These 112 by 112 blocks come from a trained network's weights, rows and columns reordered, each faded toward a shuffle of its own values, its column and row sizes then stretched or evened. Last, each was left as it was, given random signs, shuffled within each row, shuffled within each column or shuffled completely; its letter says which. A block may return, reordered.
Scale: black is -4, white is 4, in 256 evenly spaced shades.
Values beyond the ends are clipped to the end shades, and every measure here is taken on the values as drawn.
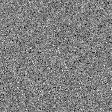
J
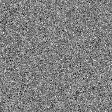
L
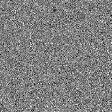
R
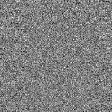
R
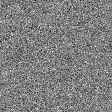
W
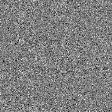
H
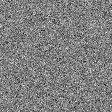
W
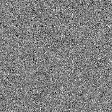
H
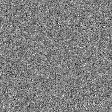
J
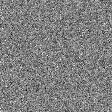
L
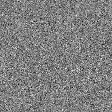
J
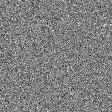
W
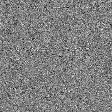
J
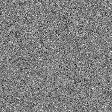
J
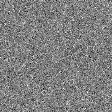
L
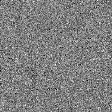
H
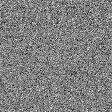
J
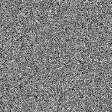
H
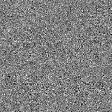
R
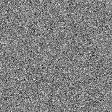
J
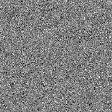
R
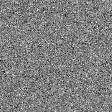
J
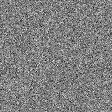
W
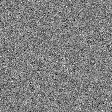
W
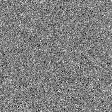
J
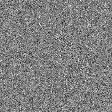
L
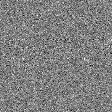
J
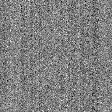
L
